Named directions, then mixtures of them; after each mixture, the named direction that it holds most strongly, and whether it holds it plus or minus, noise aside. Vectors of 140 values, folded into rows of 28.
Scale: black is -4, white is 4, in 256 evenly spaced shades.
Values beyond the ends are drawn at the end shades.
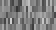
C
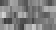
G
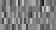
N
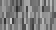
C, plus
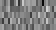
N, plus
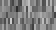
C, plus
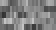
G, minus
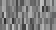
N, minus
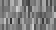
C, minus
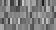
C, plus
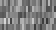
C, minus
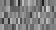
N, plus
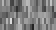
C, plus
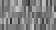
C, minus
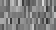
C, minus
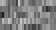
G, minus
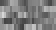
G, plus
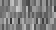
C, minus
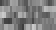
G, plus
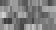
G, plus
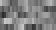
G, minus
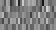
N, plus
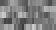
G, plus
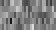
C, minus
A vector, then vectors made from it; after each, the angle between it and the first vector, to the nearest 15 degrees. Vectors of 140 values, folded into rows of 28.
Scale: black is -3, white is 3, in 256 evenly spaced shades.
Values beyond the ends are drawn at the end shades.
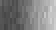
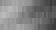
165 degrees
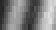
60 degrees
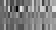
60 degrees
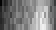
60 degrees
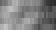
150 degrees
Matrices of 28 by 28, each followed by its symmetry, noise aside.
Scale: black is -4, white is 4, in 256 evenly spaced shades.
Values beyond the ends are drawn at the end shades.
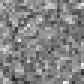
symmetric.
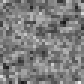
same after a half turn.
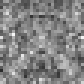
mirrored left to right.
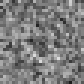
symmetric across the other diagonal.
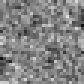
same after a half turn.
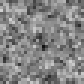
same after a half turn.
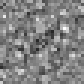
same after a half turn.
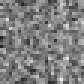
mirrored top to bottom.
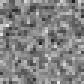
symmetric.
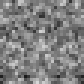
mirrored left to right.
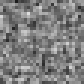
antisymmetric.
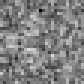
mirrored top to bottom.
